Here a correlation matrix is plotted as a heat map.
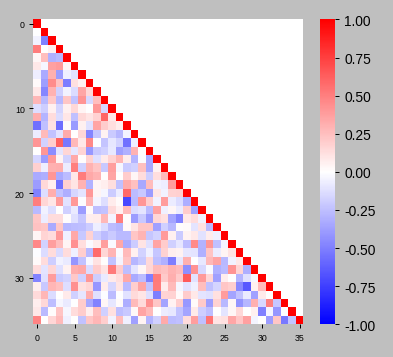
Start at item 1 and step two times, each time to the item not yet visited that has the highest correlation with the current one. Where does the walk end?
33
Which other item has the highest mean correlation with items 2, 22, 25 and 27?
17
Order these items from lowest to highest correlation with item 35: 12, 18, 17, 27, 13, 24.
13, 18, 12, 24, 27, 17
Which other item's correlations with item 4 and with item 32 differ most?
7
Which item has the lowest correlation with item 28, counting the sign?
31
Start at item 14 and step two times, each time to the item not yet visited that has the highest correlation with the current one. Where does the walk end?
0
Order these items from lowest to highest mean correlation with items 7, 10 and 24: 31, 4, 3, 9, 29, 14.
4, 9, 31, 29, 3, 14
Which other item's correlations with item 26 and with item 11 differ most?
5
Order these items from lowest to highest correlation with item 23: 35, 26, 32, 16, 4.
32, 4, 16, 26, 35
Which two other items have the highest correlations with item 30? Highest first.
20, 16
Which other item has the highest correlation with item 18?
6
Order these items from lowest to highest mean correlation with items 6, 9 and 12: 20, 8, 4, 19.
4, 20, 19, 8
